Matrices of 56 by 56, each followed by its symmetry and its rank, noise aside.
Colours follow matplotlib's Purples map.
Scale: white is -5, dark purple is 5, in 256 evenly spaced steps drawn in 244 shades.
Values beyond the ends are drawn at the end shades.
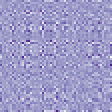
antisymmetric, rank four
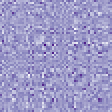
symmetric, rank six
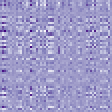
no symmetry, rank three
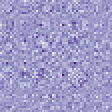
symmetric, rank six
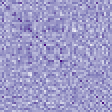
symmetric, rank six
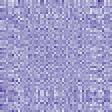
no symmetry, rank four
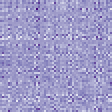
antisymmetric, rank six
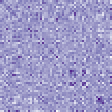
symmetric, rank six
